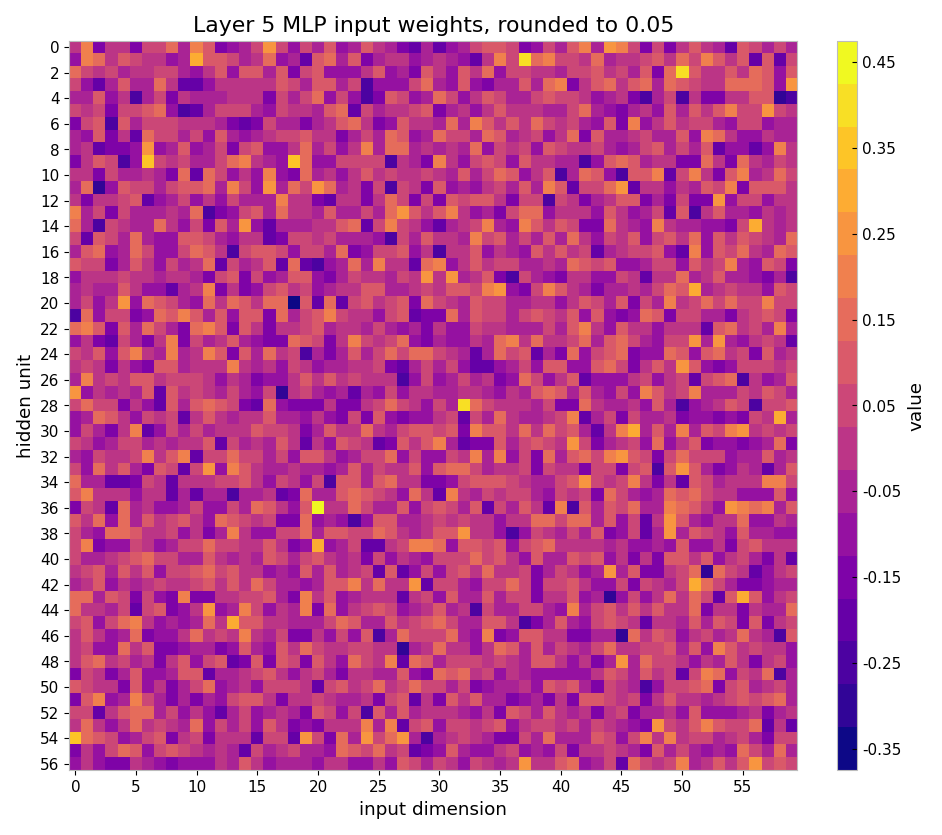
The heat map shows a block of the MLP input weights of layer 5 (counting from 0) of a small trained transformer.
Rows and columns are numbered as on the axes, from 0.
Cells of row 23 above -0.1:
44
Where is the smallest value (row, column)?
20, 18
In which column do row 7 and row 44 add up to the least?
5
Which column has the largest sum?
51
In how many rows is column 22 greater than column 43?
27
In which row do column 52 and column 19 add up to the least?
31
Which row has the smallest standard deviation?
40
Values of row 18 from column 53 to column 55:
0.1 -0.05 -0.05
